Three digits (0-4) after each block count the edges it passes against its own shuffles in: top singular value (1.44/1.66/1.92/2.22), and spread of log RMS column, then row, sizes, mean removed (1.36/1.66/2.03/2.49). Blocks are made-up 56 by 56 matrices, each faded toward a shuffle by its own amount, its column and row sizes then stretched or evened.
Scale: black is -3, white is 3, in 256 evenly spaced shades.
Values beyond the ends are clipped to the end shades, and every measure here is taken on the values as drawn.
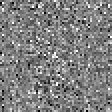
0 3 0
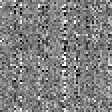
3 4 1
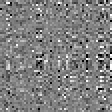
4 4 3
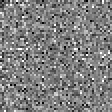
0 2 1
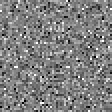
0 0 1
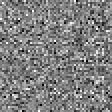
2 1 2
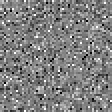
3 0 0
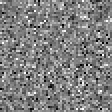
0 1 1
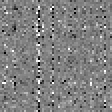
2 4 2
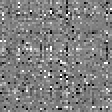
3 3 3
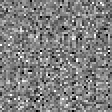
3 1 0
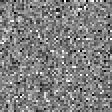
0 0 2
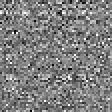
3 0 1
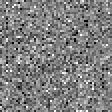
2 2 0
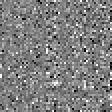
1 3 0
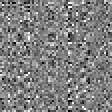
4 4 1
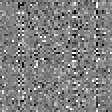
4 4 1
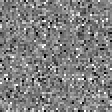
1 1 2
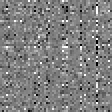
3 4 1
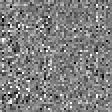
1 4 1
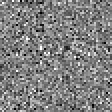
0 0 1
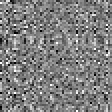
4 4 1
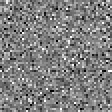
2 0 1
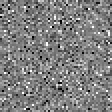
2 1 0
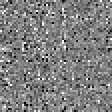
0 3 2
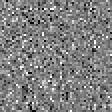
2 2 0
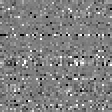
3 1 4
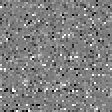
0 1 3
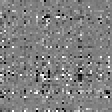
2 4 4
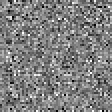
0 2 2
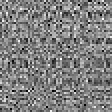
4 2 1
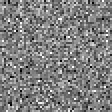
1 1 0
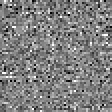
0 2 3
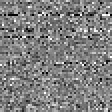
1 0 4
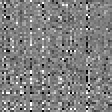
4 4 3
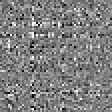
2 3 4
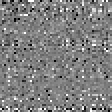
3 1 4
